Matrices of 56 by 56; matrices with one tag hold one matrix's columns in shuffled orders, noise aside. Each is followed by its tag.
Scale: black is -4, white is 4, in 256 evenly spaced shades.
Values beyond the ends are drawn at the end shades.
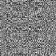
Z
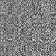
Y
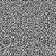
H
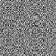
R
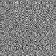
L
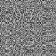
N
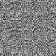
Z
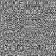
L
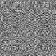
L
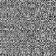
Z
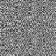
R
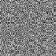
N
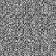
Y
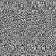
L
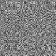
L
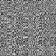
H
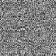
Z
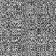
Y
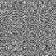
L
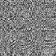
Z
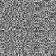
Z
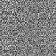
N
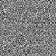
N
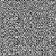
H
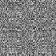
Z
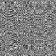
L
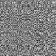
L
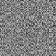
R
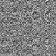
N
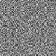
R
